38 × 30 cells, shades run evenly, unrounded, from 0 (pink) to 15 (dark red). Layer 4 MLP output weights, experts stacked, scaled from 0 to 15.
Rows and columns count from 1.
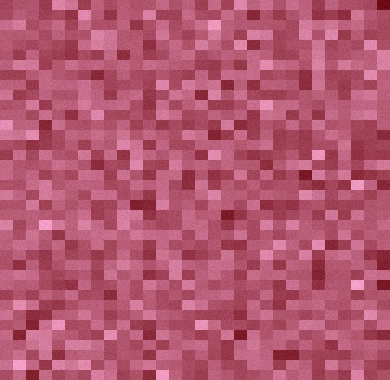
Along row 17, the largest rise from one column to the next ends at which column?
12
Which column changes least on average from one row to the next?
14
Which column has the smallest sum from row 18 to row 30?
10
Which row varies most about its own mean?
34
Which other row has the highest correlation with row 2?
29
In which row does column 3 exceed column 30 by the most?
33
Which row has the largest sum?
21
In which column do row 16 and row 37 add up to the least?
2
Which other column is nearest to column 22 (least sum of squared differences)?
23
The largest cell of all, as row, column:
1, 30
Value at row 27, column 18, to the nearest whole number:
5
